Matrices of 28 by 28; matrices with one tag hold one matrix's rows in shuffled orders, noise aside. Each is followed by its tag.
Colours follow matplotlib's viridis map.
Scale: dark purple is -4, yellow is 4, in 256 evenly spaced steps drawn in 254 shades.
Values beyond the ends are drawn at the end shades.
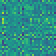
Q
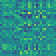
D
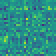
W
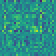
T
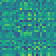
D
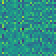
Q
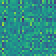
Q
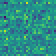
W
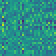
Q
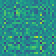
T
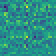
W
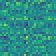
W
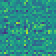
W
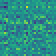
W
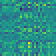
D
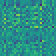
T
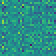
Q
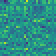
W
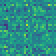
W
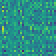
Q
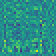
T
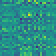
D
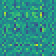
T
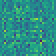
T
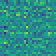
W
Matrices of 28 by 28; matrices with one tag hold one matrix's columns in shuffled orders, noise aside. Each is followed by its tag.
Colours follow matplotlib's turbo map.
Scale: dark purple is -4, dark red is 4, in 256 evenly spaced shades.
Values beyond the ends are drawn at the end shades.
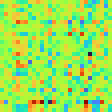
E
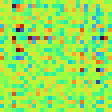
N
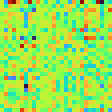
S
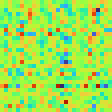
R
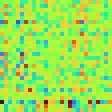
E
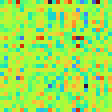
S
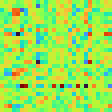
R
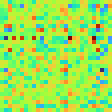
N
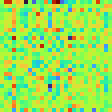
S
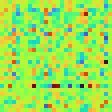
R
